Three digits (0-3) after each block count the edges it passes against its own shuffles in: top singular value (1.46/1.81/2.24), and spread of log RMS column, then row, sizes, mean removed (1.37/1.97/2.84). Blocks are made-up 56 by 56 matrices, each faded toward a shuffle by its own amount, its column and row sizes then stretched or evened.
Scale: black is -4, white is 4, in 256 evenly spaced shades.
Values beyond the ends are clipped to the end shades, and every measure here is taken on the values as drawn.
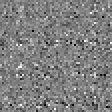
0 1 2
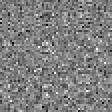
2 1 0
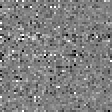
0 1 2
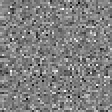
2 0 1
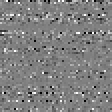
0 0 3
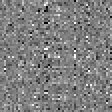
2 2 0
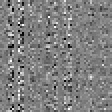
2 3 0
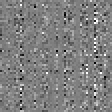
0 3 1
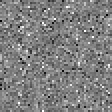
0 1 0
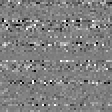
0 0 3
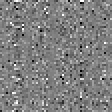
2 2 1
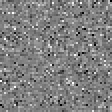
0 0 1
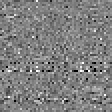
2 1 2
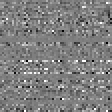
1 1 3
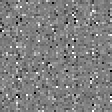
0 2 1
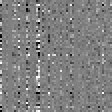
2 3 1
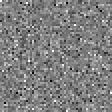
1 0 0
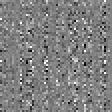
1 3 1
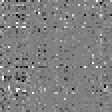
2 2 2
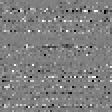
1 0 3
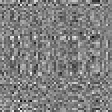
3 2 2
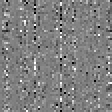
1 3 0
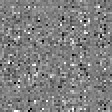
0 2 2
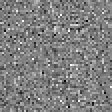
1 0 0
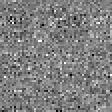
1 0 2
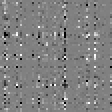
2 3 2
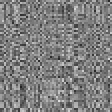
3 2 1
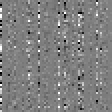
1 3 1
